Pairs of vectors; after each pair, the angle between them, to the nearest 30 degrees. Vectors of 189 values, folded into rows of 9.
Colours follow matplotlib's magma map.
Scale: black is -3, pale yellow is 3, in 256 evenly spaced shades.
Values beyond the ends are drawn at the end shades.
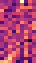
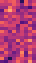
150 degrees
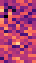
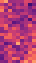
60 degrees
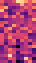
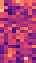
30 degrees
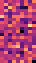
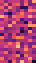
30 degrees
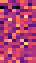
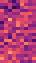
30 degrees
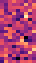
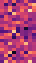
60 degrees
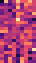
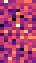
60 degrees
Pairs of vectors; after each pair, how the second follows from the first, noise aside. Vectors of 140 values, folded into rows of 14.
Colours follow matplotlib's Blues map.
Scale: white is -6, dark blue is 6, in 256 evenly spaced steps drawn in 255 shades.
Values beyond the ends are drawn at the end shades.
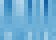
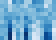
reversed, scaled up.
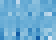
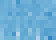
negated, shrunk.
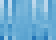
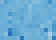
reversed, negated, partly zeroed.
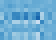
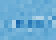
reversed, partly zeroed.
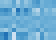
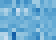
negated.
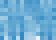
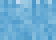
reversed, shrunk.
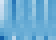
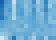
negated.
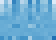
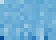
reversed, negated, partly zeroed.
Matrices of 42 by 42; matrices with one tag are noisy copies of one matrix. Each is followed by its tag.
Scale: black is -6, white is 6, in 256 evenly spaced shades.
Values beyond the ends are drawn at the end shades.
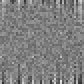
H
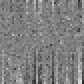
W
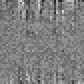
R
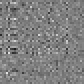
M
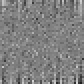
H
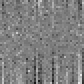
W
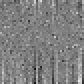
W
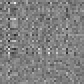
M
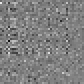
M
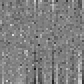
W
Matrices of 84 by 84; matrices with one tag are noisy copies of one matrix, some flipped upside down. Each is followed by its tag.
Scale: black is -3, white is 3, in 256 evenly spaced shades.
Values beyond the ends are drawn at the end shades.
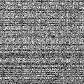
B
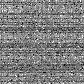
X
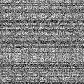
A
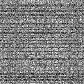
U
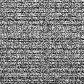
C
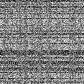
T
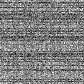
X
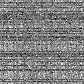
X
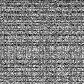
C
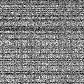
B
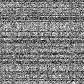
A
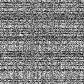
X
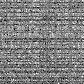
C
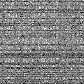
B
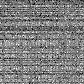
B
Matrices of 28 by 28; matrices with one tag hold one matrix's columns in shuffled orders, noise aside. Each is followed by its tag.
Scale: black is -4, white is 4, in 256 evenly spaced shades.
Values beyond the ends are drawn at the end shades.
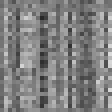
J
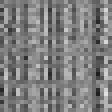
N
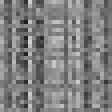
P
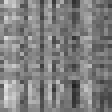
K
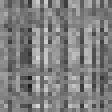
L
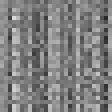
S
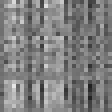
K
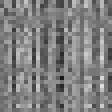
L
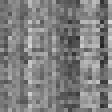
P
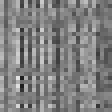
L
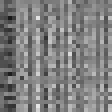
S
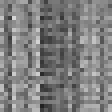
S
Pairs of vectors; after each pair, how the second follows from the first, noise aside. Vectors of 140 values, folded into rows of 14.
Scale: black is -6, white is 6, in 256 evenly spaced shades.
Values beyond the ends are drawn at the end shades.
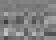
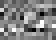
wrapped around, scaled up.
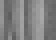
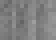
wrapped around, shrunk.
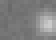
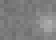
shrunk.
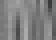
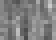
negated.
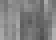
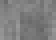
shrunk.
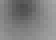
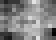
wrapped around, scaled up.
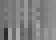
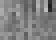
reversed.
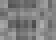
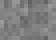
wrapped around, shrunk.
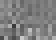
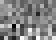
scaled up.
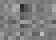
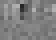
partly zeroed.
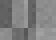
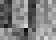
scaled up.
